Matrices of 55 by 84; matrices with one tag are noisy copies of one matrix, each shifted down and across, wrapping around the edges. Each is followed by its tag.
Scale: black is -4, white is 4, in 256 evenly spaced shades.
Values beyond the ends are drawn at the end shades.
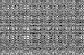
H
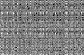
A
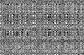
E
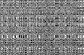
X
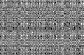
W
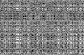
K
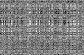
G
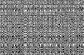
A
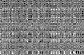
X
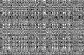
W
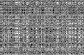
K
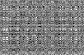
H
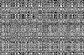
E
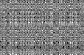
W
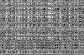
K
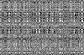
E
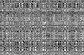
E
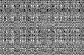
W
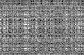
K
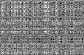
K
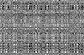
E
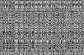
A
